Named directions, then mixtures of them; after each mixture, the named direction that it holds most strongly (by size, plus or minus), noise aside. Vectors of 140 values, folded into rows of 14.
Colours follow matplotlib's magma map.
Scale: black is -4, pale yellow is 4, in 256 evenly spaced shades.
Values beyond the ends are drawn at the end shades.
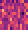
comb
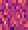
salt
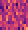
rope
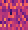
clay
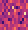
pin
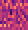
clay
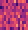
rope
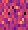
pin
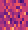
salt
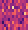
pin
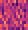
salt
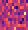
pin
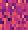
salt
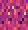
pin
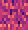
clay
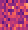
pin
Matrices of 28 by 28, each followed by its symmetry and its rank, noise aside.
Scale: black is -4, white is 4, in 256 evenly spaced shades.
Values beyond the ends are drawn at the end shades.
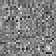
no symmetry, rank five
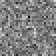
no symmetry, rank six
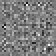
symmetric, rank six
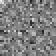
symmetric, rank seven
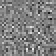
no symmetry, rank seven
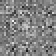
symmetric, rank five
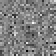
no symmetry, rank five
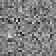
no symmetry, rank five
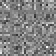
symmetric, rank five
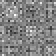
symmetric, rank five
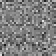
no symmetry, rank six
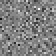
antisymmetric, rank six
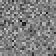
symmetric, rank seven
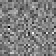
no symmetry, rank six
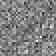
symmetric, rank six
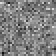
no symmetry, rank seven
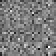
symmetric, rank five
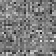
no symmetry, rank five
